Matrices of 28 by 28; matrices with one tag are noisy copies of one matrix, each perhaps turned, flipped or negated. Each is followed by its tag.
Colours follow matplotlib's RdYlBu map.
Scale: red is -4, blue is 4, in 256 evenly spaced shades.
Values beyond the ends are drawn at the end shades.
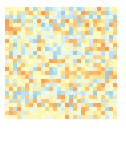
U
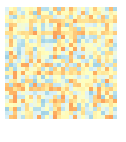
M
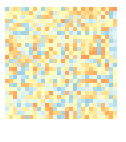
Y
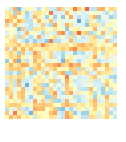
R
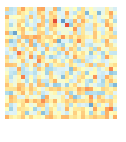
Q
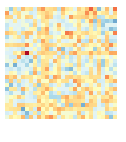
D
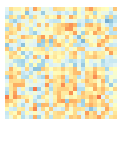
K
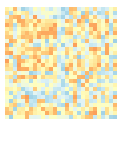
K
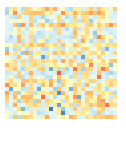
Y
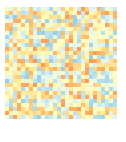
M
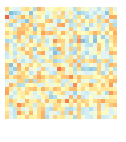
Y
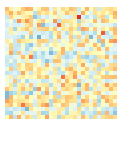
U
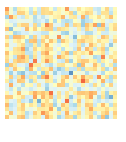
M
